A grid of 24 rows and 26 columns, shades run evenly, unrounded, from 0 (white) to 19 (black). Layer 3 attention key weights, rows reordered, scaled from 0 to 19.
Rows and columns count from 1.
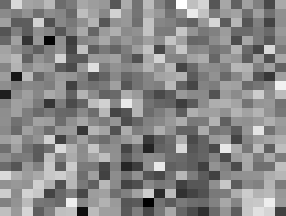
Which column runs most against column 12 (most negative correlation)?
7
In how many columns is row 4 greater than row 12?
15
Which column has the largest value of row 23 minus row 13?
14
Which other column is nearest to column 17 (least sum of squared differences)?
8
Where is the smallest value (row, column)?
1, 17
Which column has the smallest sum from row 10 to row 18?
24
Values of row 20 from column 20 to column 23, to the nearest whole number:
14 9 8 8
